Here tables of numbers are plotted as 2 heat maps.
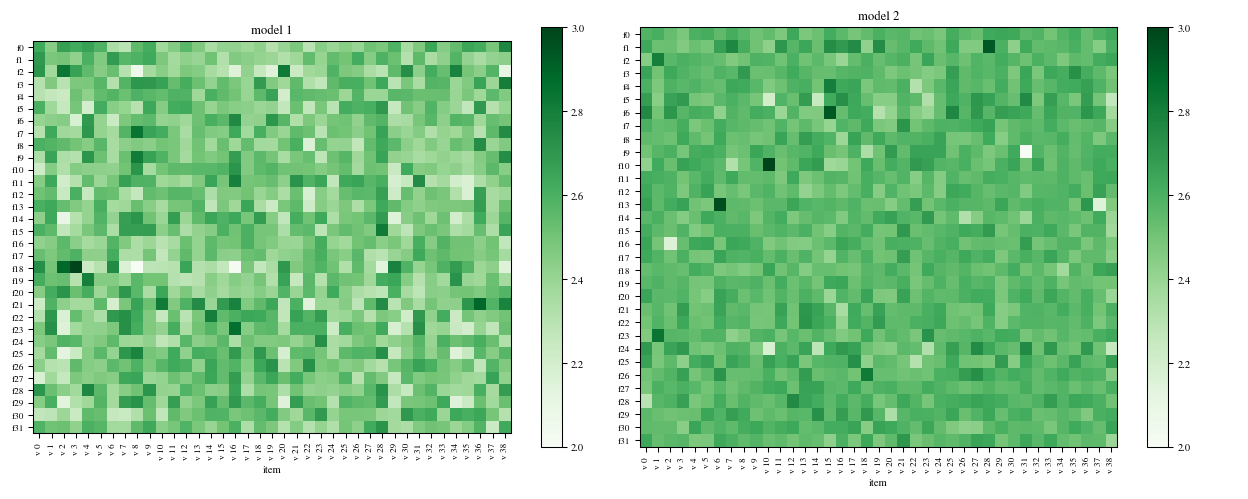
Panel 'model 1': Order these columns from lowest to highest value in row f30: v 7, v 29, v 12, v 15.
v 7, v 29, v 12, v 15
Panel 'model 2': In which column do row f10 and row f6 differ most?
v 15
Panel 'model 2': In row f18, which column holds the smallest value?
v 34
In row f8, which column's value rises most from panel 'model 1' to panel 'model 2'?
v 22
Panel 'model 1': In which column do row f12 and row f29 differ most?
v 8
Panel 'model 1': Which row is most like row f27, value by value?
f10
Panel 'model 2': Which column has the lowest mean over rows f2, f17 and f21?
v 16
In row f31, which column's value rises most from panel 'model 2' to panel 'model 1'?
v 38
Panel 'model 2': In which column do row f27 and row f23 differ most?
v 1
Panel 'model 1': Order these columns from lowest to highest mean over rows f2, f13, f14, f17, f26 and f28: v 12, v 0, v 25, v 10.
v 10, v 25, v 12, v 0
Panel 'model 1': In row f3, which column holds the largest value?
v 38
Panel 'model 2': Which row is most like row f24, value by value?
f5
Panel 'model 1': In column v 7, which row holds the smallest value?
f18
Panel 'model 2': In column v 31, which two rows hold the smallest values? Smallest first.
f9, f14
